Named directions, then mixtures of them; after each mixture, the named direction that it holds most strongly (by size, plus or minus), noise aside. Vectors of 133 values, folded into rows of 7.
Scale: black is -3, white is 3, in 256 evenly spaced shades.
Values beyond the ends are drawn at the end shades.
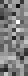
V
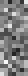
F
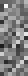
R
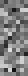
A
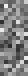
R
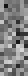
R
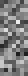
A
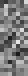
R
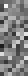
R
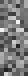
V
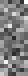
F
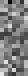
F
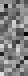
R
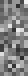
R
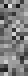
V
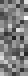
F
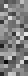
R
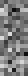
A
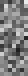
R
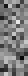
V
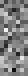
A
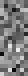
A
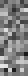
A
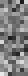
F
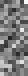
A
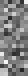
F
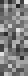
R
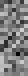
A
